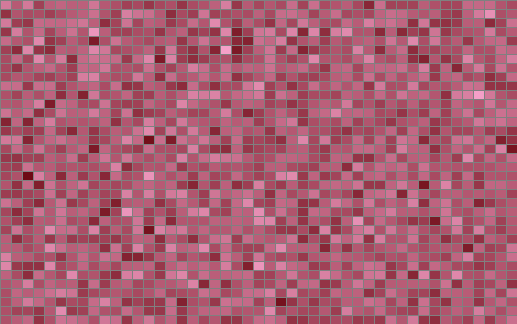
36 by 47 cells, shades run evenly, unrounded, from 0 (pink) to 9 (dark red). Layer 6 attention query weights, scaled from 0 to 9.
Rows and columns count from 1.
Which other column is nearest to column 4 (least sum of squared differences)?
29
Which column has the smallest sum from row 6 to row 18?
43
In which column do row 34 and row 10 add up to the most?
17
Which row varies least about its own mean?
19
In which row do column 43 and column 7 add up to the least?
18
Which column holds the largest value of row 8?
42
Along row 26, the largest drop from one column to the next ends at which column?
15
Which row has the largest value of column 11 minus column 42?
31
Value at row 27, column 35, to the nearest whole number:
2
